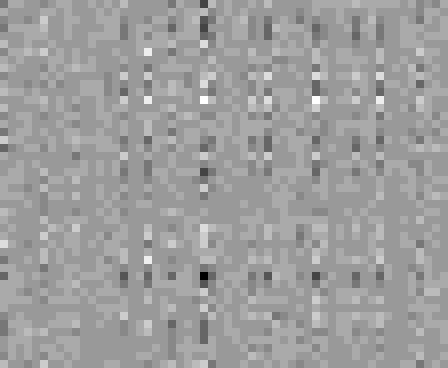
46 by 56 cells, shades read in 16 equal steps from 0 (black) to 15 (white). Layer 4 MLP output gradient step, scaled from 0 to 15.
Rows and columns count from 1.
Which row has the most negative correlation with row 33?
18
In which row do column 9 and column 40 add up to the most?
13
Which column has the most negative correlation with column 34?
20
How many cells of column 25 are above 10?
2
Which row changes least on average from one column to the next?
26
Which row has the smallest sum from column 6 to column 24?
35
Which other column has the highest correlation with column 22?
1
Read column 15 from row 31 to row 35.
10 10 9 9 9
